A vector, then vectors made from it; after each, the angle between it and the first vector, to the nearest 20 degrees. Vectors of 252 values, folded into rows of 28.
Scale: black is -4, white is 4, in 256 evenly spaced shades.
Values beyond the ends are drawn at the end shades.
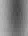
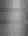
160 degrees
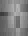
140 degrees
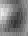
40 degrees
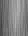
160 degrees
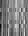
120 degrees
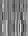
80 degrees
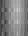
160 degrees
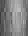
160 degrees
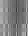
40 degrees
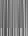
100 degrees
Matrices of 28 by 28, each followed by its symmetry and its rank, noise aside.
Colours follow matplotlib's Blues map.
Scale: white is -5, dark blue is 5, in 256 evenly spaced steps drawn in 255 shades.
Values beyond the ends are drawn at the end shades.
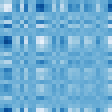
symmetric, rank one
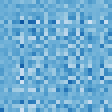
no symmetry, rank two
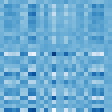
no symmetry, rank one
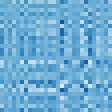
antisymmetric, rank two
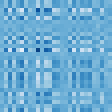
no symmetry, rank one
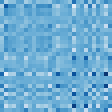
symmetric, rank two
